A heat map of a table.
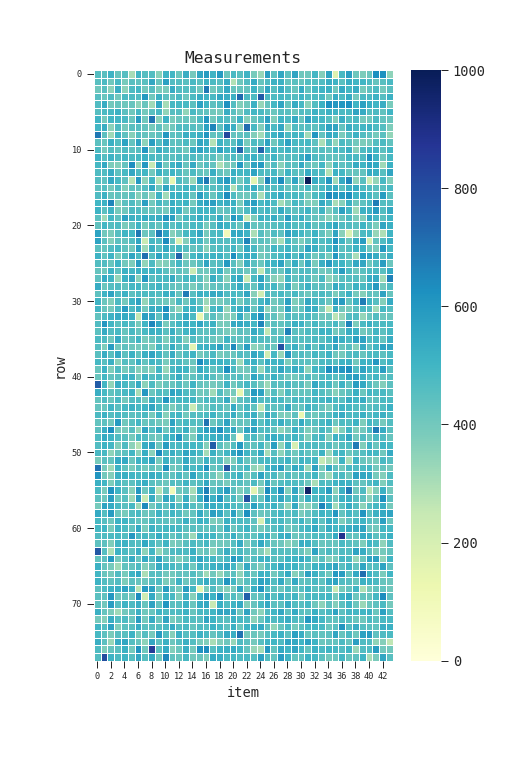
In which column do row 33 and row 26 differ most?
24
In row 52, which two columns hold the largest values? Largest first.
19, 0
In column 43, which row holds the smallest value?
75
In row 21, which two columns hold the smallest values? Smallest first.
19, 37
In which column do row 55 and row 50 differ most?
31
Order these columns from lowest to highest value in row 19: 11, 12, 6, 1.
1, 12, 6, 11
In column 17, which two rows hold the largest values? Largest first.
49, 7
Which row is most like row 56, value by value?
69
